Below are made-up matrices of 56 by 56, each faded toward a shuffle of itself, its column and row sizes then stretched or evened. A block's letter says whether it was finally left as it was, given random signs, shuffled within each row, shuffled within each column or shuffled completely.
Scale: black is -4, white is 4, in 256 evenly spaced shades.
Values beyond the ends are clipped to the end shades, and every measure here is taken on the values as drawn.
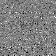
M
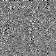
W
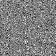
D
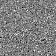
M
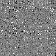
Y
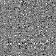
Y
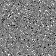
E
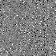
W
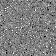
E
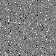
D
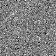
D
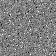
E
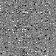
Y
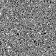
M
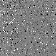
W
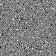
M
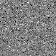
M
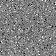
E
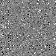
W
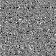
M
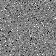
E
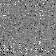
W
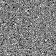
E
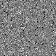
D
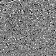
M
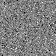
E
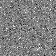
M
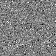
M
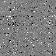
W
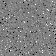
E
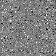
W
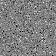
E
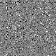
W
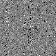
D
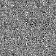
W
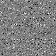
M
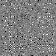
Y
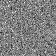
E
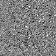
Y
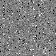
D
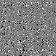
W
